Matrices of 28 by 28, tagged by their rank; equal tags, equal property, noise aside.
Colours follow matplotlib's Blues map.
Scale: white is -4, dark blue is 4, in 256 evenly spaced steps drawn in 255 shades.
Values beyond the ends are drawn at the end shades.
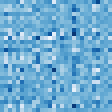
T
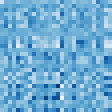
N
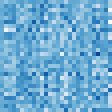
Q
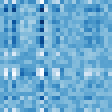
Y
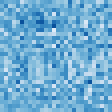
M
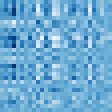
N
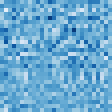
M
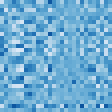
N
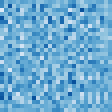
Q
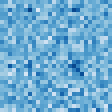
M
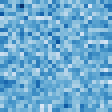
M
